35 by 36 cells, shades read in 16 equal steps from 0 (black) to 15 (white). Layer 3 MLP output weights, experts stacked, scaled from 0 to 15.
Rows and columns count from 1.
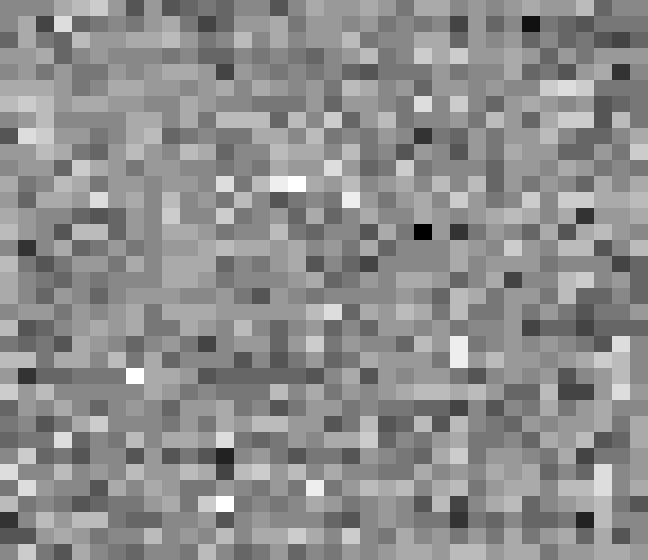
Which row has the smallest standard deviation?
19
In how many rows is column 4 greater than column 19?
22
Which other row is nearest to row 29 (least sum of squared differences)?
4
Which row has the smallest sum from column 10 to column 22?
29
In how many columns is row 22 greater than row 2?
19
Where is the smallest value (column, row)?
24, 15
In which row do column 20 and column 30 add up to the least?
2
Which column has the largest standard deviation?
26
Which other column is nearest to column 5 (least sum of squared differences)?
6
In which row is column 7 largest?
23
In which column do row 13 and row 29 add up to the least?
13
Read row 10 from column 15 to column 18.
8 11 10 10
